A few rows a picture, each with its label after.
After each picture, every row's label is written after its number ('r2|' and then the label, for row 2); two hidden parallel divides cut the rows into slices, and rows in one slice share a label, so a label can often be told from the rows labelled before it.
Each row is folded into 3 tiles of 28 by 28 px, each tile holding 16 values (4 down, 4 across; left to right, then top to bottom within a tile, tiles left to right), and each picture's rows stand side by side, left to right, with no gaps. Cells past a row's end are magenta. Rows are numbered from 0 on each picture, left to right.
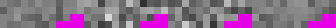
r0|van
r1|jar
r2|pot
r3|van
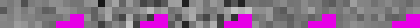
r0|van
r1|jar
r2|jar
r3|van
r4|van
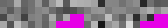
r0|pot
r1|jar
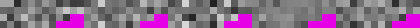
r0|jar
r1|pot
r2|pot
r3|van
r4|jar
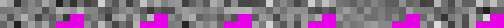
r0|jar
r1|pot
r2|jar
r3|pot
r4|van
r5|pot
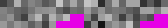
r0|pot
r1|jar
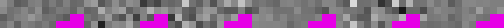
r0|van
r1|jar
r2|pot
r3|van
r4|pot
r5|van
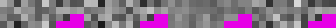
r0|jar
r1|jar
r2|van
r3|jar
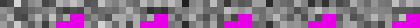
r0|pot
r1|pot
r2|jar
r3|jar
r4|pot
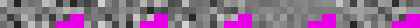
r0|jar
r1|pot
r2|pot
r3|van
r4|jar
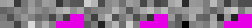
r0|jar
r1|jar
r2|jar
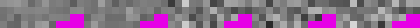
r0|van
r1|van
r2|pot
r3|jar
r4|pot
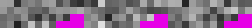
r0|jar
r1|pot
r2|jar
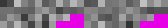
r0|pot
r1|pot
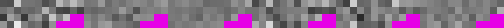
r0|pot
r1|van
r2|van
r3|pot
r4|pot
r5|van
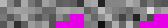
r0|jar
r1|jar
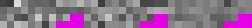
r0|pot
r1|jar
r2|van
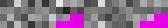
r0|pot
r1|pot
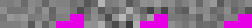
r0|van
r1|pot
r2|van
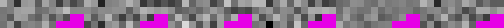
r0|jar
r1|jar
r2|pot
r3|jar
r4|van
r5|jar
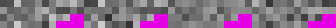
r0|pot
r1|pot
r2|van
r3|jar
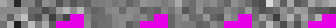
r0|jar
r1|van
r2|van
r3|pot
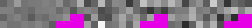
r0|van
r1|pot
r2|jar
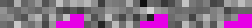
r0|pot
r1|jar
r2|pot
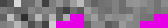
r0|pot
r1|van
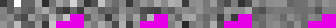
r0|pot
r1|pot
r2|jar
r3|van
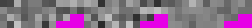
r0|pot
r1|jar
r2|van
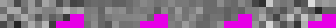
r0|jar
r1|van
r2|van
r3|pot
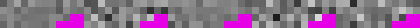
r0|van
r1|pot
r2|van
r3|pot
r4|jar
